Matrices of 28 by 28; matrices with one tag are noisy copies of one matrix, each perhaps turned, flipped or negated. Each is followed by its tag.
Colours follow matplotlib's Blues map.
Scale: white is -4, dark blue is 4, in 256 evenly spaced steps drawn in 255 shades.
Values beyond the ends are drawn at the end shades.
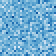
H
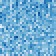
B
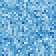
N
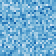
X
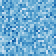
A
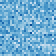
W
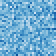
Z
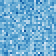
W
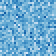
Z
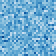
N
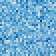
Z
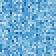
W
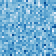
B
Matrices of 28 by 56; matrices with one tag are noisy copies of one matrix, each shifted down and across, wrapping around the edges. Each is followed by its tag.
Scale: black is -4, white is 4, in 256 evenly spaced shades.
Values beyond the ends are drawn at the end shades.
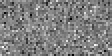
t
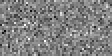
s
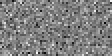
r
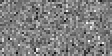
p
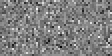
p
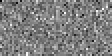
s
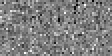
t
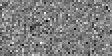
p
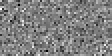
r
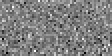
s
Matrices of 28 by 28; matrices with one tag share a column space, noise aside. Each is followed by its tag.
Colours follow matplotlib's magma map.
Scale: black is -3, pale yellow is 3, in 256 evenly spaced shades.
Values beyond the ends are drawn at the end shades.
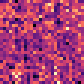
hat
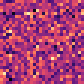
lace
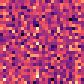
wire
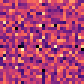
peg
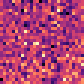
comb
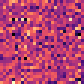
wire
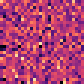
wire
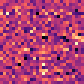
lace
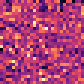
peg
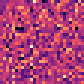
peg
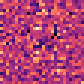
lace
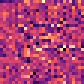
peg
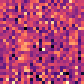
hat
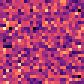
peg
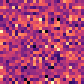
wire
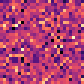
peg
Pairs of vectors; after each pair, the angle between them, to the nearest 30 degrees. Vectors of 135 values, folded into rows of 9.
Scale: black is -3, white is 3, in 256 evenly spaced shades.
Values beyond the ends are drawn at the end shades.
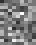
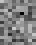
150 degrees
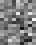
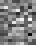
120 degrees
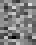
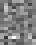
150 degrees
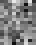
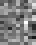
90 degrees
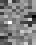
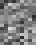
60 degrees
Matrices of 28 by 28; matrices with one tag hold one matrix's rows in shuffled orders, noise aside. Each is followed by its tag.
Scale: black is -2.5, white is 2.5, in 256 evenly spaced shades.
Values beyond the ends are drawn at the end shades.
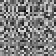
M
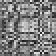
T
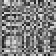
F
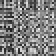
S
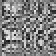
F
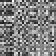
S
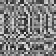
M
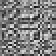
T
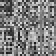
S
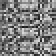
T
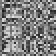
F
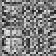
F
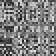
S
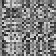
F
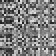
S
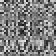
M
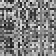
S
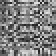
T
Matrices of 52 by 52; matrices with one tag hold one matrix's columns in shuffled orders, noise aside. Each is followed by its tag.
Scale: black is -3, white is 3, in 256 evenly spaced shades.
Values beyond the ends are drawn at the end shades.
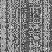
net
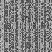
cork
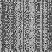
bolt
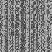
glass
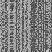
bolt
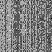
glass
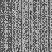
bolt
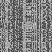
cork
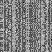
net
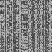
glass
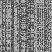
net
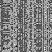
net
